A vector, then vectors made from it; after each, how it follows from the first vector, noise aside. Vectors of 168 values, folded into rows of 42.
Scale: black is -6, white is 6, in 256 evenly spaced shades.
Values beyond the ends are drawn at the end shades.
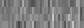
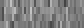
reversed.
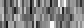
reversed, negated, scaled up.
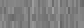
wrapped around, shrunk.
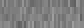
shrunk.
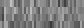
reversed.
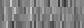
reversed.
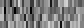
reversed, negated, scaled up.
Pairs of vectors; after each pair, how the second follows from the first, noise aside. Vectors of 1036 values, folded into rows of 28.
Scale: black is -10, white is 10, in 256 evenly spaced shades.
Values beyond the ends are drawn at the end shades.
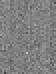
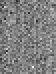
wrapped around, scaled up.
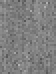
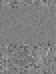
wrapped around, partly zeroed.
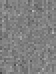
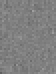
shrunk.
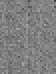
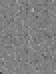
reversed, partly zeroed.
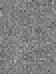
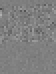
partly zeroed.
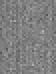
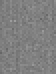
shrunk.
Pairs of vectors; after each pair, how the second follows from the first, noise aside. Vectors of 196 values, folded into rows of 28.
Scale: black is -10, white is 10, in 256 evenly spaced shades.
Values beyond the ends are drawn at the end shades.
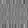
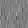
wrapped around, partly zeroed.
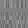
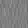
wrapped around, shrunk.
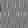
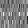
reversed, scaled up.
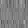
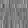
reversed, negated.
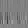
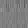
wrapped around, shrunk.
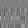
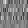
reversed, scaled up.
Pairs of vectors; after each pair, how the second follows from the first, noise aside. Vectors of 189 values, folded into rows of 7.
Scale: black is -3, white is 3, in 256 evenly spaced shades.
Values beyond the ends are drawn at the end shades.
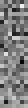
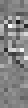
wrapped around, negated, partly zeroed.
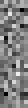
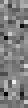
partly zeroed.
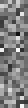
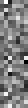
reversed.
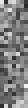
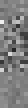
reversed, partly zeroed.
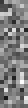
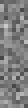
reversed, shrunk.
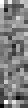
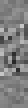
reversed, partly zeroed.
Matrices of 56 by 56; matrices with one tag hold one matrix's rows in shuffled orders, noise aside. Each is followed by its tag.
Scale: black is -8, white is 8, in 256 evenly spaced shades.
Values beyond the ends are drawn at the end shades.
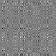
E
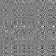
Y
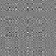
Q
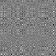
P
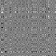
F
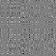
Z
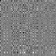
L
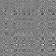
Y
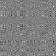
P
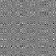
P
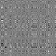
F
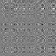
Y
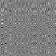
F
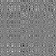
Z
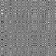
F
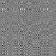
E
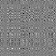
Z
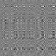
Y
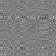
P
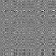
Y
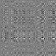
Y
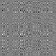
E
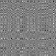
P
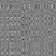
Z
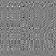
Z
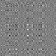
Q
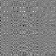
L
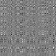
P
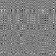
P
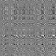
Y
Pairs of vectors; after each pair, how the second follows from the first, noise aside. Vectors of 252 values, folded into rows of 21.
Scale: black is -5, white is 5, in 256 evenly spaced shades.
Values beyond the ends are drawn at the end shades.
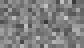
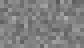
shrunk.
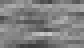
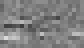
wrapped around, negated, partly zeroed.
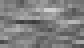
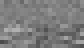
partly zeroed.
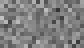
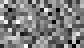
scaled up.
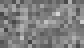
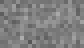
shrunk.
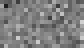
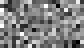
reversed, scaled up.
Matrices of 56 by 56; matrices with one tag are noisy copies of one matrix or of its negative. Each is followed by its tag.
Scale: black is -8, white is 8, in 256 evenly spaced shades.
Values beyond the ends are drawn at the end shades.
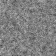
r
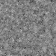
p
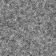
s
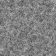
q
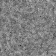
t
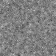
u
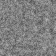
p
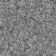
q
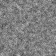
u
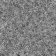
u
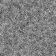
u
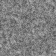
t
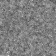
q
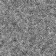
r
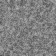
q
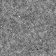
t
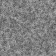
t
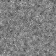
q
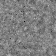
p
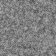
p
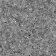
t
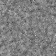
r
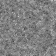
p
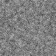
s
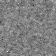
q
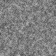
u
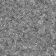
p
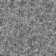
q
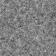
s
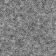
s
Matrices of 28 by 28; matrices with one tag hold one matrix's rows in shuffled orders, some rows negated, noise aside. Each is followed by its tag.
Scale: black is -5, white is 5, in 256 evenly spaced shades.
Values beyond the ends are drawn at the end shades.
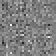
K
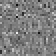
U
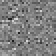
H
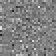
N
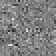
H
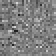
H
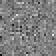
N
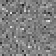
K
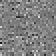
N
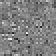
H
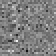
H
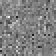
U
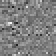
H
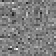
H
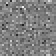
K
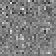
K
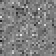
N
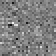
H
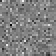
K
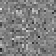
N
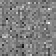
K
